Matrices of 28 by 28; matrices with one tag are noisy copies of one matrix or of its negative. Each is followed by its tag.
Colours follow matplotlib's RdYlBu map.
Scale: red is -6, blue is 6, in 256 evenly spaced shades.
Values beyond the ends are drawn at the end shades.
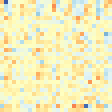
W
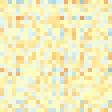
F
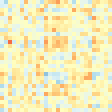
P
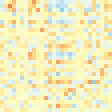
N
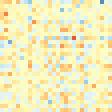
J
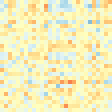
N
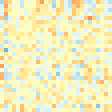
W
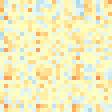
W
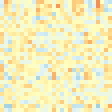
W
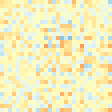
J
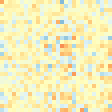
J
